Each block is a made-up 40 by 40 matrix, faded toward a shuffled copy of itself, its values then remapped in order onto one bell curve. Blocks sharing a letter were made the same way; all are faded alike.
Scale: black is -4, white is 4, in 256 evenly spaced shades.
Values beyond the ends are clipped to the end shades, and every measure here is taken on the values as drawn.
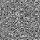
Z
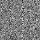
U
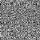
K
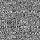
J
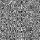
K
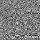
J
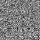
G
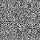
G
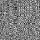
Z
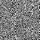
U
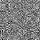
K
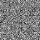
G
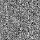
U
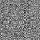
Z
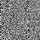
U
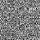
J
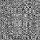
Z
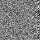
U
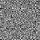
J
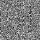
U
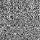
G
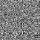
G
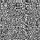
K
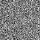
U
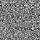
G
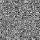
J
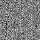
U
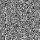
U
